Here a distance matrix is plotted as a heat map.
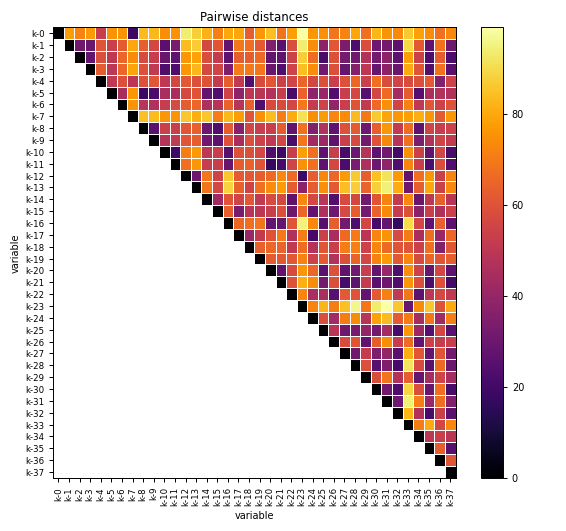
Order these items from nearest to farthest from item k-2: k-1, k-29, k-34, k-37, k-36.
k-37, k-1, k-29, k-34, k-36
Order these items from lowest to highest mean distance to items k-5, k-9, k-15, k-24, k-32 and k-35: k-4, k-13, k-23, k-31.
k-4, k-31, k-13, k-23
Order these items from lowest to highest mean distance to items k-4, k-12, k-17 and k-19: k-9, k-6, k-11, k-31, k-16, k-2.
k-6, k-9, k-11, k-2, k-16, k-31
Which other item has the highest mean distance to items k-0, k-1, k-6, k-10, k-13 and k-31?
k-23
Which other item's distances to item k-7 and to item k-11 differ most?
k-20
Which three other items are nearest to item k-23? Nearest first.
k-12, k-33, k-13
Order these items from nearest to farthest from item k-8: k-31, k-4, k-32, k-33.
k-32, k-4, k-33, k-31
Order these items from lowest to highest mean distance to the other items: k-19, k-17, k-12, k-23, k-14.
k-14, k-17, k-19, k-12, k-23
